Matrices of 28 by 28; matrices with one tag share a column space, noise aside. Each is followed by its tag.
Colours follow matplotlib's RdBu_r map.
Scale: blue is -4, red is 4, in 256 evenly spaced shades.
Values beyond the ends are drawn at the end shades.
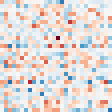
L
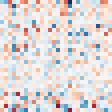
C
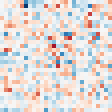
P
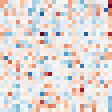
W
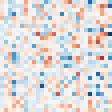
W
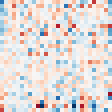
C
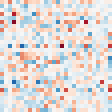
L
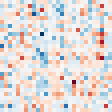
W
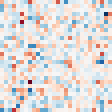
L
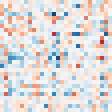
W
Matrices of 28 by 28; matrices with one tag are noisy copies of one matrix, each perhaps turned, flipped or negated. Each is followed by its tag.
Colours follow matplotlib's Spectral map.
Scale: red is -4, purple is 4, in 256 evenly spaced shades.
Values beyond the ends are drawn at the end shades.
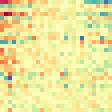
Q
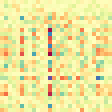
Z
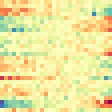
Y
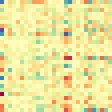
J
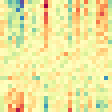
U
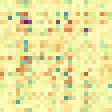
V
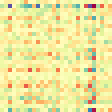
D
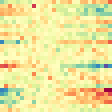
U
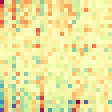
Q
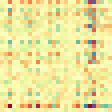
D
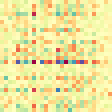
Z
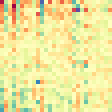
Q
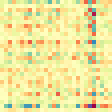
D
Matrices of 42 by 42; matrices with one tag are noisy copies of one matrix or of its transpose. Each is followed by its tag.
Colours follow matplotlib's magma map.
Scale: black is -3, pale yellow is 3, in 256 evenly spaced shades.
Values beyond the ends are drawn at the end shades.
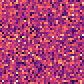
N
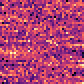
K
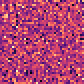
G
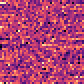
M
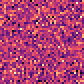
N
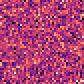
N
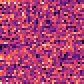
M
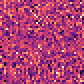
N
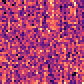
K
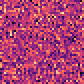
N
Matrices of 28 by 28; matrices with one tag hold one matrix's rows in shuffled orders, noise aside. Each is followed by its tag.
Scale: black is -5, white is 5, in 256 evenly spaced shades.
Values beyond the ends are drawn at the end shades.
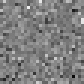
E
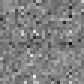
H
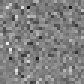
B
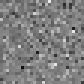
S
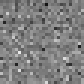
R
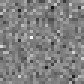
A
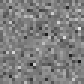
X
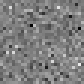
X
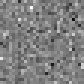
A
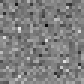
R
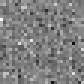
A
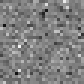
R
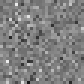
B
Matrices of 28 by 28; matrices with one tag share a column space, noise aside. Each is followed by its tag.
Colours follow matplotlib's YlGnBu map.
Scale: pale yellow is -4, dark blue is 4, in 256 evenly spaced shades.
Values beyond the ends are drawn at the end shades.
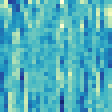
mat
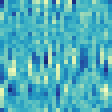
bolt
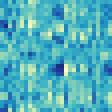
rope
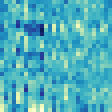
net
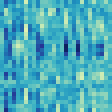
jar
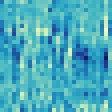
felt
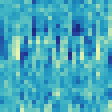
felt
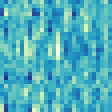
jar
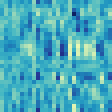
jar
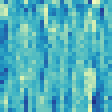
mat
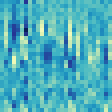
felt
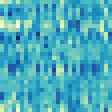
rope
